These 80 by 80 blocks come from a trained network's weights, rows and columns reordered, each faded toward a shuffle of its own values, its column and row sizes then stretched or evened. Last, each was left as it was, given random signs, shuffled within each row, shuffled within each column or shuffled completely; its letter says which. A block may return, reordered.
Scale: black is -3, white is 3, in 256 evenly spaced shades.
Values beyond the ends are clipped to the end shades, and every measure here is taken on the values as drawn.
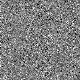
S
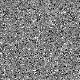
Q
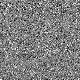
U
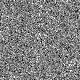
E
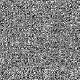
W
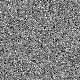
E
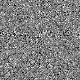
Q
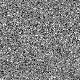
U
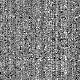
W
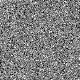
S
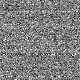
U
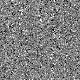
S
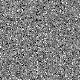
S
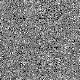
Q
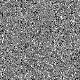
S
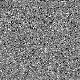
U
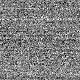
U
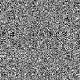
W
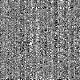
W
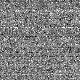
U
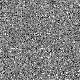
U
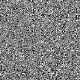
Q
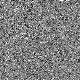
U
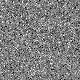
E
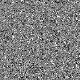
Q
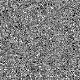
Q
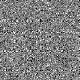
W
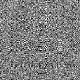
W
